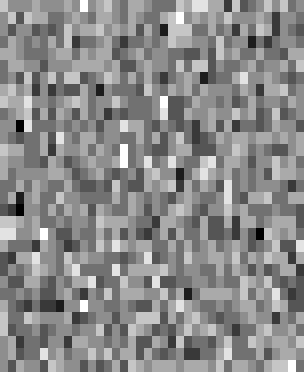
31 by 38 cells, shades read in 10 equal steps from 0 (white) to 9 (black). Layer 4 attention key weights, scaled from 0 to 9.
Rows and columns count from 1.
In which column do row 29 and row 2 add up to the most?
3
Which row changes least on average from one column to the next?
5
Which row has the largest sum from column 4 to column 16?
8
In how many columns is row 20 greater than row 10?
19
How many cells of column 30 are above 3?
20
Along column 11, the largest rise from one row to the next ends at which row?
27
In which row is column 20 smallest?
24
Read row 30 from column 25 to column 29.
7 5 5 3 1
